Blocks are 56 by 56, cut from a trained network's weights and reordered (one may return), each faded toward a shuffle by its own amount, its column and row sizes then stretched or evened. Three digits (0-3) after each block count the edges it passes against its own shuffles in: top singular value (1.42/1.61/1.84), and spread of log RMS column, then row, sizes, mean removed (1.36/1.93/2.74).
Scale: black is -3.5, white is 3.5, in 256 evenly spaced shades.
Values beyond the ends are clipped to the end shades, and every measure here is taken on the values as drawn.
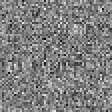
3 1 0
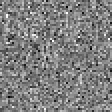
2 1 0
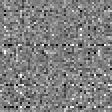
3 2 2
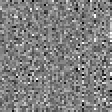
2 2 0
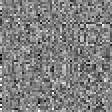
3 2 0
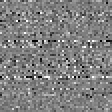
1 0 3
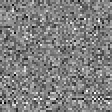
3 1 1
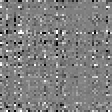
1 3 3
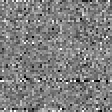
0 1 2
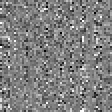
0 3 0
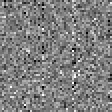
0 2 0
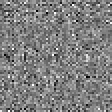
3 1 2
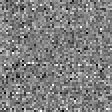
2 1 1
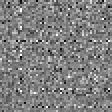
2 1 2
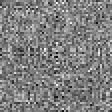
3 1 0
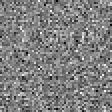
2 1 0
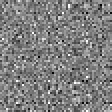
3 1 1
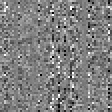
0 3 0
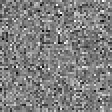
1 2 1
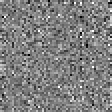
1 2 1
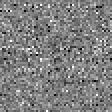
1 1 2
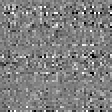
2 2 3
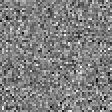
2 1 0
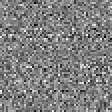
3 0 2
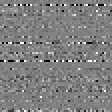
3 0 3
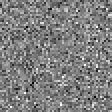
2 0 0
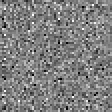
1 2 0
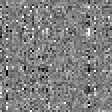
3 2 1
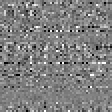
1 1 3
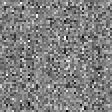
1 2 1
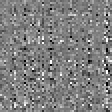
0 3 2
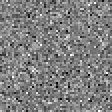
0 1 1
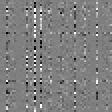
3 3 1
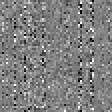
1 3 0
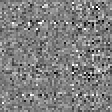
2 2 2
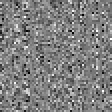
3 3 0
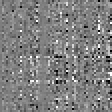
3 3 1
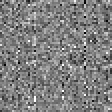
3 2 0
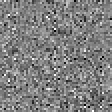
0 2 1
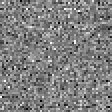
0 0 2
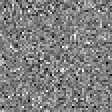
0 0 1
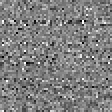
2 0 2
